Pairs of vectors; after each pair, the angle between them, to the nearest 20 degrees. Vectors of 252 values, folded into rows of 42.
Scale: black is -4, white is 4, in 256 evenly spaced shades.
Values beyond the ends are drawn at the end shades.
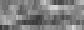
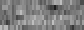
140 degrees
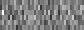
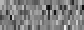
100 degrees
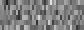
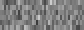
20 degrees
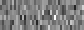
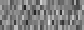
80 degrees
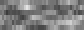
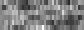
140 degrees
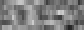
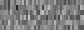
80 degrees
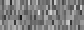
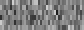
60 degrees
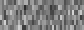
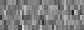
140 degrees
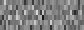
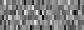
20 degrees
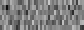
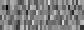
20 degrees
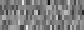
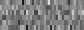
160 degrees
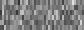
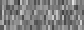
20 degrees
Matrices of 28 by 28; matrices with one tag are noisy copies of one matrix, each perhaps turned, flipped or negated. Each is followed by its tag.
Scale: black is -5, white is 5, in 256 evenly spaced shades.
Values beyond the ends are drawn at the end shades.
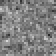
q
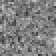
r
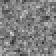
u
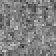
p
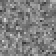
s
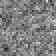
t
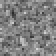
u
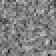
s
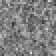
s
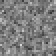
s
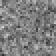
q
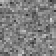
s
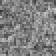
q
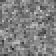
u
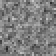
t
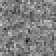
p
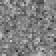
r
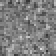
q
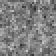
p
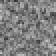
r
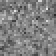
r
